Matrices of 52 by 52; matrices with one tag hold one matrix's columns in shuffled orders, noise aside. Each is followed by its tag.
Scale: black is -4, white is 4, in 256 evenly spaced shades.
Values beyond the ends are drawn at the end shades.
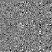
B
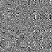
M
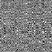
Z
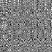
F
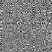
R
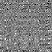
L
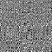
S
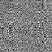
Z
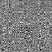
Z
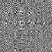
R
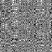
F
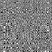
S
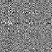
R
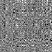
F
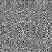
Z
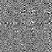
R
